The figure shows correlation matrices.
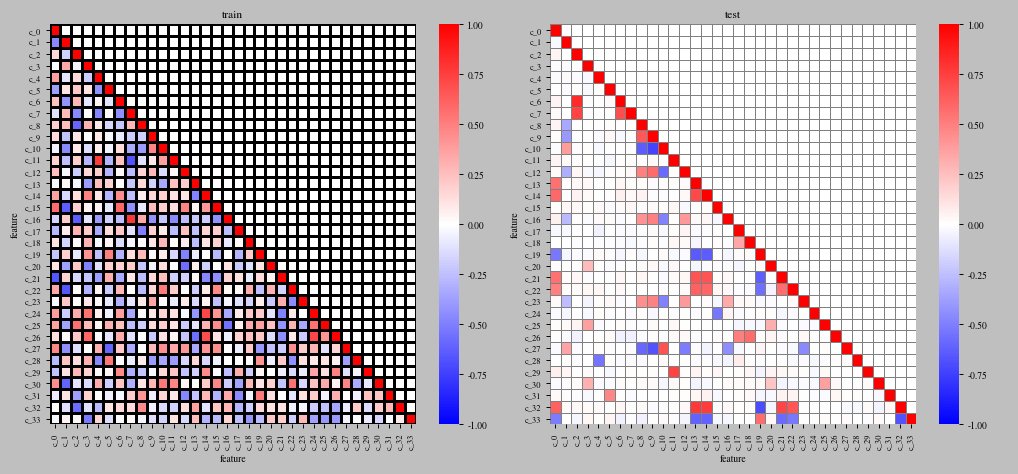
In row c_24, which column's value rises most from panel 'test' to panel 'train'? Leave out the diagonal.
c_15
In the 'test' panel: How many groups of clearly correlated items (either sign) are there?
9
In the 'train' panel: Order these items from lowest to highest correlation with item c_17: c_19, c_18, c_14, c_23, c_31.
c_31, c_19, c_23, c_18, c_14
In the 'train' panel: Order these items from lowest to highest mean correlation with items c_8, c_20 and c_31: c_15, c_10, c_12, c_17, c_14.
c_17, c_12, c_15, c_10, c_14
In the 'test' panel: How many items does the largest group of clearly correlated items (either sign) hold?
8
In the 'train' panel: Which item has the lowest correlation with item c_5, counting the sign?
c_27
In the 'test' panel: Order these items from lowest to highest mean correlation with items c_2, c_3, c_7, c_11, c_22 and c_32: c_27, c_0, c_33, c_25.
c_33, c_27, c_25, c_0
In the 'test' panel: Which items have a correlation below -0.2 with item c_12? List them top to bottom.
c_1, c_10, c_27
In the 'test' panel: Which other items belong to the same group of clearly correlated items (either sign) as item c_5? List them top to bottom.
c_31
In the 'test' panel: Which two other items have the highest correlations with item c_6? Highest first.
c_2, c_7
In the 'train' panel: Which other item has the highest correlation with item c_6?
c_15
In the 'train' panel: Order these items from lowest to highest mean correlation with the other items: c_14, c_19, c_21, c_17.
c_21, c_17, c_19, c_14
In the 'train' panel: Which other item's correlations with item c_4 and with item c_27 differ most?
c_13
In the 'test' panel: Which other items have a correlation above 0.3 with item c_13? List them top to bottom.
c_0, c_14, c_21, c_22, c_32
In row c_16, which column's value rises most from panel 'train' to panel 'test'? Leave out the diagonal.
c_9
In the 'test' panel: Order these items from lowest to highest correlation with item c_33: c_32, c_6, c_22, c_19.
c_32, c_22, c_6, c_19
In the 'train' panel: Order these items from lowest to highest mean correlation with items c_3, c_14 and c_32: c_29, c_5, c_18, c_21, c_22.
c_21, c_22, c_5, c_18, c_29
